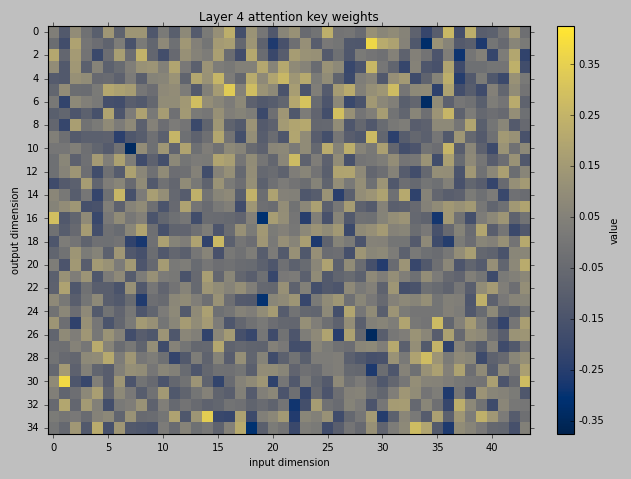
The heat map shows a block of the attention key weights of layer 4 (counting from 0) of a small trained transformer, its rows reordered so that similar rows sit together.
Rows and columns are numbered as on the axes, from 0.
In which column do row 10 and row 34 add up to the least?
7
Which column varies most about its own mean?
36
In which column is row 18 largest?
15
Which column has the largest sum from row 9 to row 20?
18
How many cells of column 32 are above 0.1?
7
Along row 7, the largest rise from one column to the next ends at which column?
26
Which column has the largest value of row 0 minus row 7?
25
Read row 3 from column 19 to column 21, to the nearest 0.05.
0.2 0.05 0.2
